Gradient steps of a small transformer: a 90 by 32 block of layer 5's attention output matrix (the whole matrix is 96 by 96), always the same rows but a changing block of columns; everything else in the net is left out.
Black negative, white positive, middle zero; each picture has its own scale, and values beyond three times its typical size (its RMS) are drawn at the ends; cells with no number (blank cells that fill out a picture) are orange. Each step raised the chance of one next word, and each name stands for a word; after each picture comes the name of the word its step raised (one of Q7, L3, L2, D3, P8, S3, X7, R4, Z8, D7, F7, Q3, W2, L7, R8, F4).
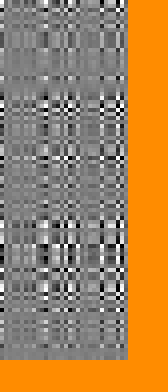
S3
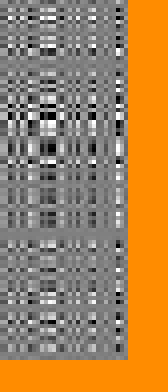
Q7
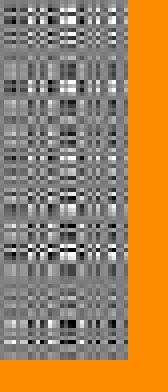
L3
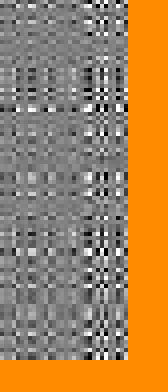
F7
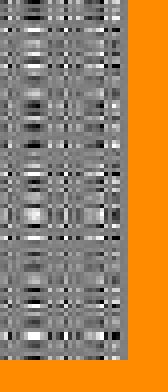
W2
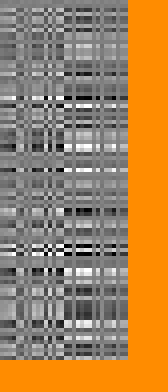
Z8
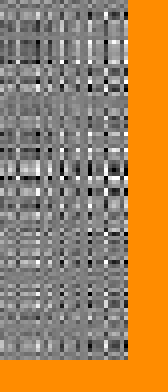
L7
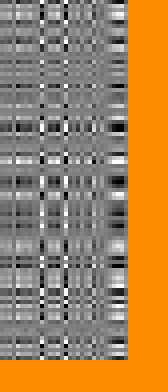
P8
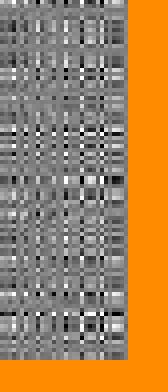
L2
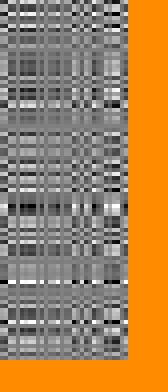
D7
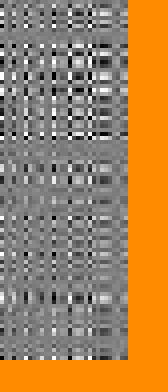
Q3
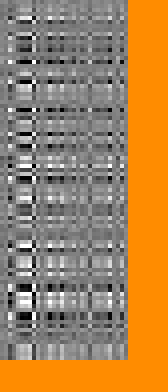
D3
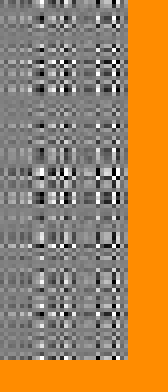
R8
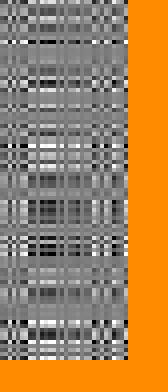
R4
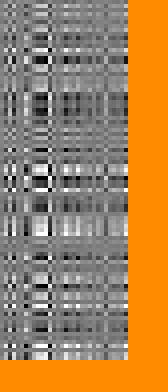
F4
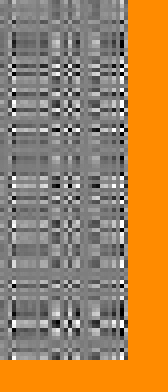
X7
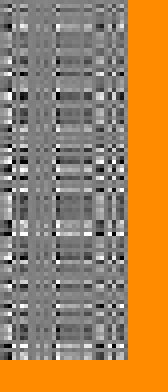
F4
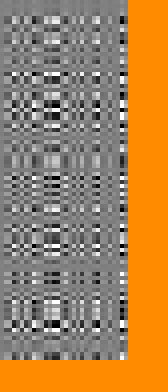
X7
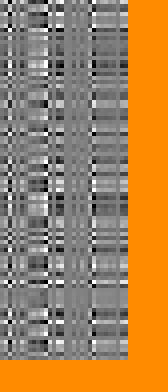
D7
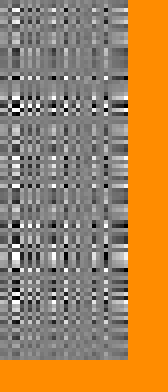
S3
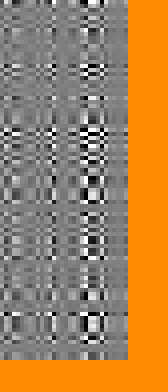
L2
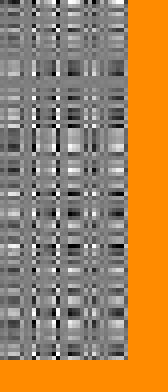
Z8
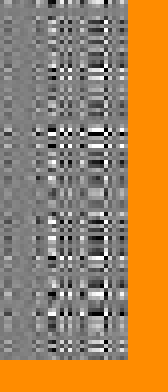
L2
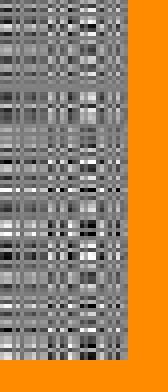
F4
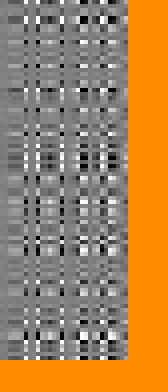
R4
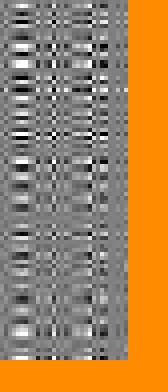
Q3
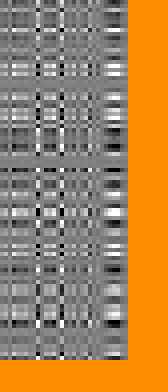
Z8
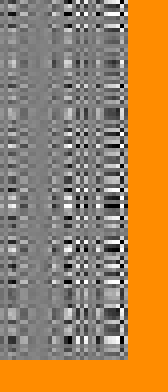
D7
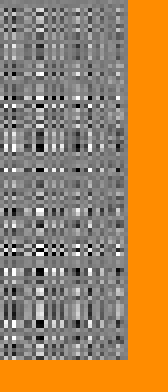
Z8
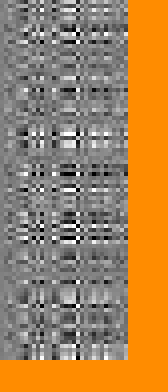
W2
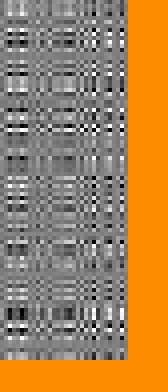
X7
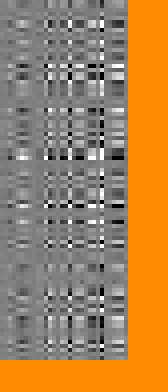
L3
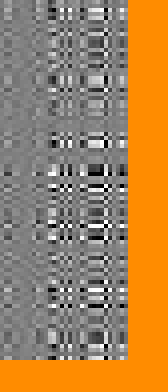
W2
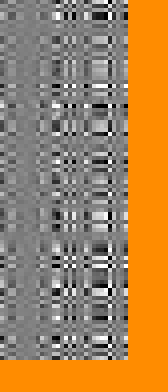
P8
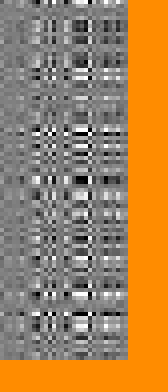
L2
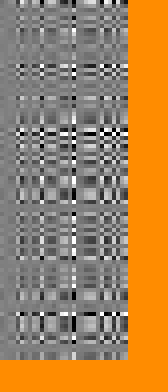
L2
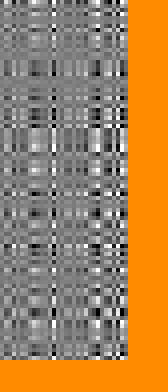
Z8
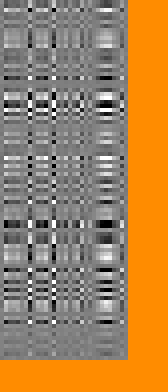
S3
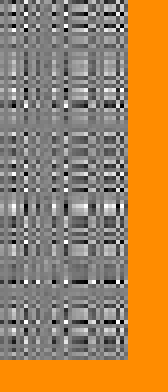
D7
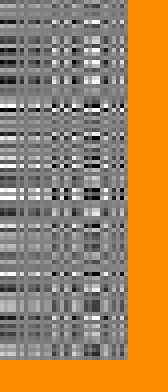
D3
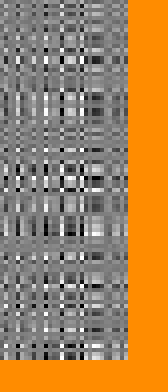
F4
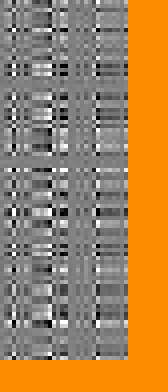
Z8
